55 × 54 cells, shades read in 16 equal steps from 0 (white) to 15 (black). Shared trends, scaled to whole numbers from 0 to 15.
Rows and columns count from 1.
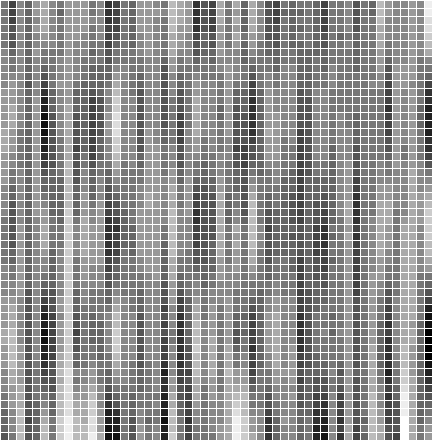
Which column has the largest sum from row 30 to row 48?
38
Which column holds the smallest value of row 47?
9
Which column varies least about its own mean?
46
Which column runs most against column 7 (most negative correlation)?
35
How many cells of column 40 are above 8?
35
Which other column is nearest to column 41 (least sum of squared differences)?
14
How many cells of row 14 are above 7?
29
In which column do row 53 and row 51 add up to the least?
51
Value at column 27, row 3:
11
